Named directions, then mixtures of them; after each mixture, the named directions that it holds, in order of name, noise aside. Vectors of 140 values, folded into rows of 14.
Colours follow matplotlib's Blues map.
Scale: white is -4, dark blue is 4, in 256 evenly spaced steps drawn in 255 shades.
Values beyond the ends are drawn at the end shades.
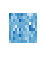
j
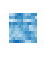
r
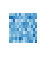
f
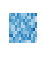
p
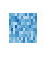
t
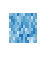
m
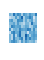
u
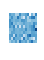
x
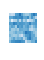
r.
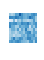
f, r.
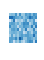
f.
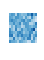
p.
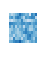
r, x.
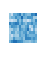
r, u.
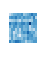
j, r, u.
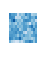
f, r.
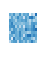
u, x.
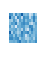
j, t, u.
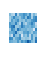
p.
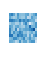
j, p, r.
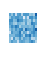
t, u, x.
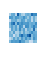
m, p, r.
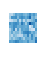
j, p, r.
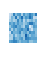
j, r, u.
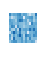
j, u, x.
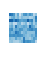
f, r, t.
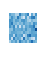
x.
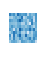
j, t, u.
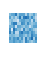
t.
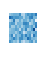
f, p.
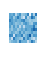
p, x.
